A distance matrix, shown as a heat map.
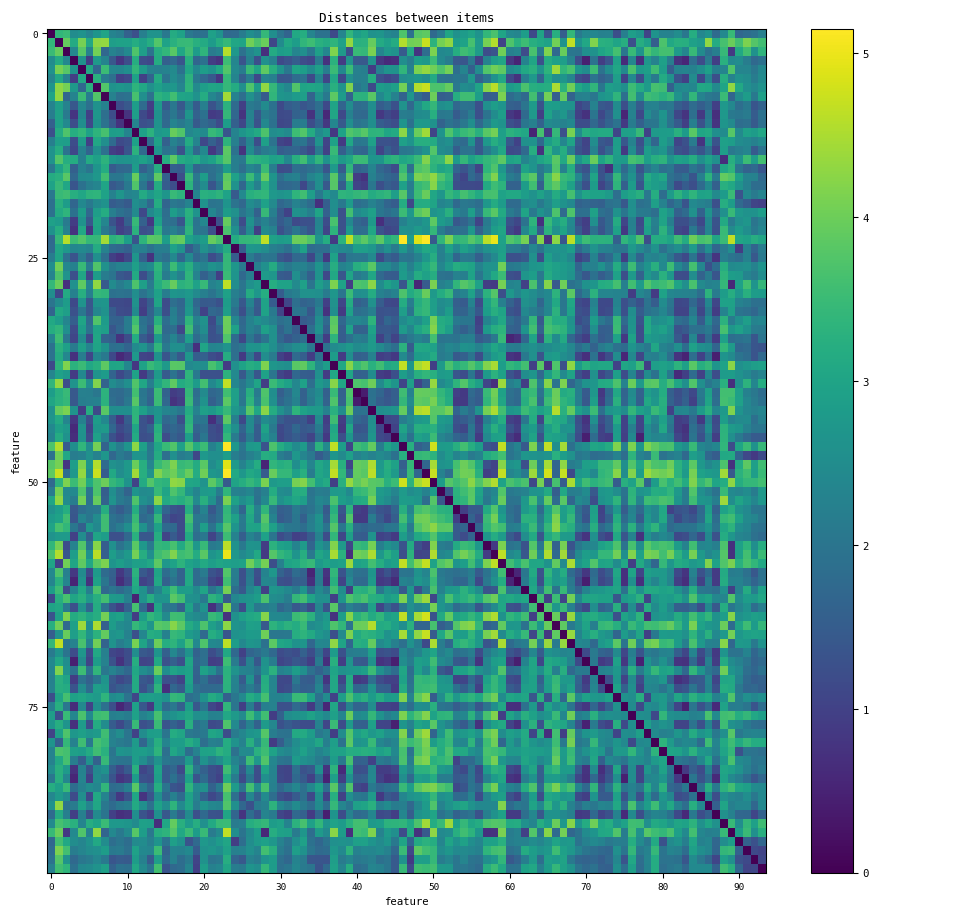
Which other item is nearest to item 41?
40
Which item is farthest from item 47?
1
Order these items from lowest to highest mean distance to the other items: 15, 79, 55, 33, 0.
15, 33, 0, 55, 79
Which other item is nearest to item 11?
63
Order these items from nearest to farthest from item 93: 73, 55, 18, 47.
47, 73, 55, 18
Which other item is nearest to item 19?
35
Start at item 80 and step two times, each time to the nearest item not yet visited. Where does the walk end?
24
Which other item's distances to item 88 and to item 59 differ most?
14
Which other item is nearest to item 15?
73
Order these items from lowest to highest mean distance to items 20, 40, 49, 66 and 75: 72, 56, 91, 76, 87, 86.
87, 72, 56, 86, 91, 76
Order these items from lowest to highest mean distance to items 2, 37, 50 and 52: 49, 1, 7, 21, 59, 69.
69, 7, 21, 49, 59, 1
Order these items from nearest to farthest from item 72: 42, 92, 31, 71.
31, 92, 42, 71
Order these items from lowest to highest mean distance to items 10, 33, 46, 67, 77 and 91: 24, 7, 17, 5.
5, 17, 24, 7
